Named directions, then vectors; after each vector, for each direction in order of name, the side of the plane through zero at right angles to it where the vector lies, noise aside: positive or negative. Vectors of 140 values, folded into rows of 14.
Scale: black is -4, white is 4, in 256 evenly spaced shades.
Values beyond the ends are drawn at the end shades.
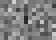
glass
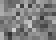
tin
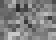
positive, negative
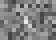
negative, positive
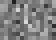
negative, positive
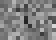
positive, negative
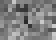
positive, negative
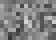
negative, positive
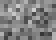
positive, positive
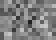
negative, negative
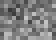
negative, negative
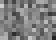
negative, positive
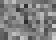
positive, negative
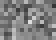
positive, positive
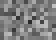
negative, negative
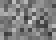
positive, positive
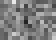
positive, negative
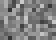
negative, positive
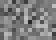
negative, negative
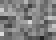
positive, positive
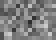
negative, negative
